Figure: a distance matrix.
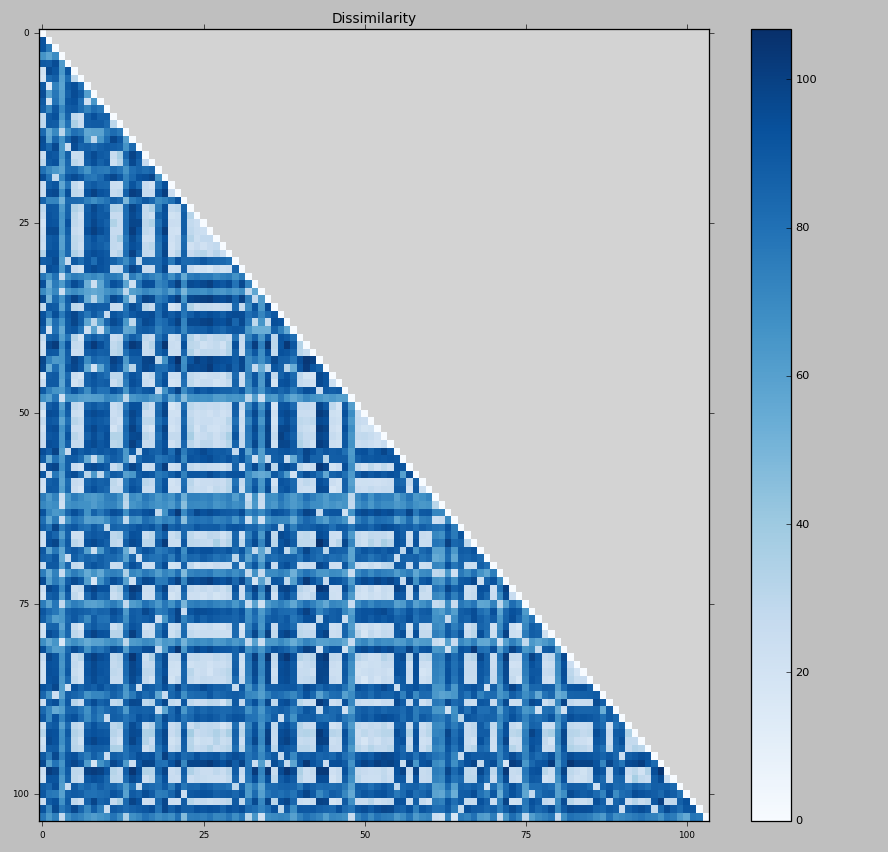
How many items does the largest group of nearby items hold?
51
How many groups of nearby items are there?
9
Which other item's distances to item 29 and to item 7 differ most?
1
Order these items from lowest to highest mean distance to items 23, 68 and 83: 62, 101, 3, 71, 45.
45, 101, 3, 62, 71
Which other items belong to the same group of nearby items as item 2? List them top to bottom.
19, 87
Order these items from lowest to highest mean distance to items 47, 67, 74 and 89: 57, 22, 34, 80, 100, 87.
57, 80, 34, 87, 22, 100
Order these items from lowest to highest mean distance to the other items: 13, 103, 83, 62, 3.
83, 3, 62, 103, 13
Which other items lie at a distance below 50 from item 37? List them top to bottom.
10, 65, 90, 95, 102
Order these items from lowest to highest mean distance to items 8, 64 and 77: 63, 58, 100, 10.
63, 58, 100, 10
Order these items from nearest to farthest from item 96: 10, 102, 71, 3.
3, 71, 10, 102
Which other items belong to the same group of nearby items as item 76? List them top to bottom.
22, 100
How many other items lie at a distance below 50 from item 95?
5
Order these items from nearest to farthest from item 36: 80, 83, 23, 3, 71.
83, 23, 3, 80, 71
